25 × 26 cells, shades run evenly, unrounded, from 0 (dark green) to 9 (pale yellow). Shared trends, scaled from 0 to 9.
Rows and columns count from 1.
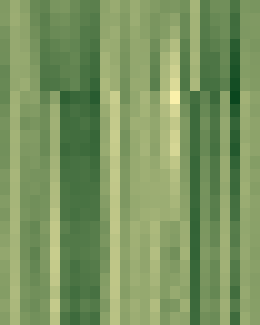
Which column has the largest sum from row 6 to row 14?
18
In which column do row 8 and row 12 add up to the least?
24
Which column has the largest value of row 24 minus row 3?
6
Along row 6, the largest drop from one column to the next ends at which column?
19
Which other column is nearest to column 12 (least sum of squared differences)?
2
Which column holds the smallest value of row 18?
20
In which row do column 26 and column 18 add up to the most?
8
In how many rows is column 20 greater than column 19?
7
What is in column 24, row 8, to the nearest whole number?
0
